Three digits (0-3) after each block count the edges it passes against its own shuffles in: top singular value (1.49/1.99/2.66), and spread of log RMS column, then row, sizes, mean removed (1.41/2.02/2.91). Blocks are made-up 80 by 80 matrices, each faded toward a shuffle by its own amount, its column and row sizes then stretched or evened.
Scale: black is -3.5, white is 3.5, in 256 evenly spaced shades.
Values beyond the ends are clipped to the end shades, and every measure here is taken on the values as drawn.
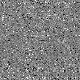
0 1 2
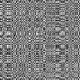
3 3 2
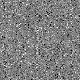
1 1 0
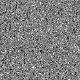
0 1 1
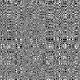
3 2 2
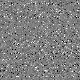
0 0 2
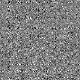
0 2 2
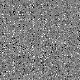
0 2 1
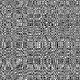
3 2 1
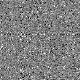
1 1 1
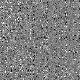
0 2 1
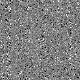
0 2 0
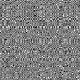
3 0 2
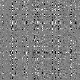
2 3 2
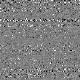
1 0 3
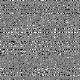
2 1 3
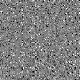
2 1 0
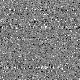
1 0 2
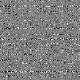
2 1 3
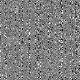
1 3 0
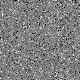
0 0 0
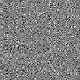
2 1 0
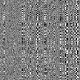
3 3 1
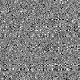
2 0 2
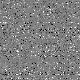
1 0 2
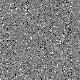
0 2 0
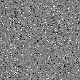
0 1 0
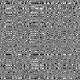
3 1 3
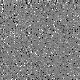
1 1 1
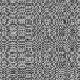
3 0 1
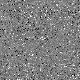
0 0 2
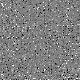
1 1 1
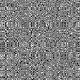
3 2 0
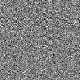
2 0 1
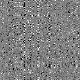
2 2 1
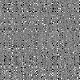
2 2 2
